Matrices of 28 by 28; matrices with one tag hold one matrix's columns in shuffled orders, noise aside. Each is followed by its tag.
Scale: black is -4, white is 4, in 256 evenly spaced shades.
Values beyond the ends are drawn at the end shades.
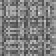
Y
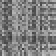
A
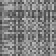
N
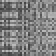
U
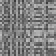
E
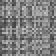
Y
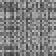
U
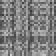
A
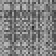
N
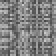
E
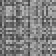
Y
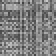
N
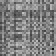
N
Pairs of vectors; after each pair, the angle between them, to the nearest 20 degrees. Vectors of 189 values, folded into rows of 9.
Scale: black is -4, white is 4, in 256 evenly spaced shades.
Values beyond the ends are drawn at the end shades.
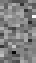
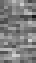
120 degrees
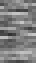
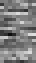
20 degrees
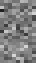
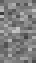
100 degrees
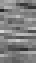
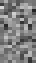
100 degrees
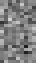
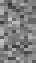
40 degrees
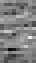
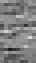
20 degrees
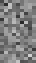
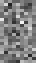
160 degrees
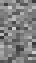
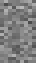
60 degrees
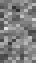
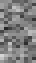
160 degrees
